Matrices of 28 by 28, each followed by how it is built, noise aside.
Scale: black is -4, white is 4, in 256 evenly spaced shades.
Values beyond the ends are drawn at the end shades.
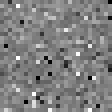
sparse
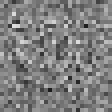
low rank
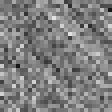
Toeplitz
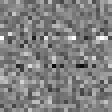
uneven rows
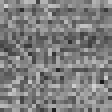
blocks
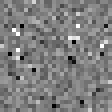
sparse
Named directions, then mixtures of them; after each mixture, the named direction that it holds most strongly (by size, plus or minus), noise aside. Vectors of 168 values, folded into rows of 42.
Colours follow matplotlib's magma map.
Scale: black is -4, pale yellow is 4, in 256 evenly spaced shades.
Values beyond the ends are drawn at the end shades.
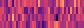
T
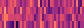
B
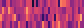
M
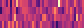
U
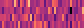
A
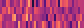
M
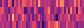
T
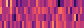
U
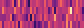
A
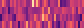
M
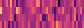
U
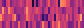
M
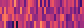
B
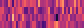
T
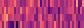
B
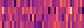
A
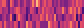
M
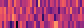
B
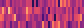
M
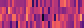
M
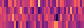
T
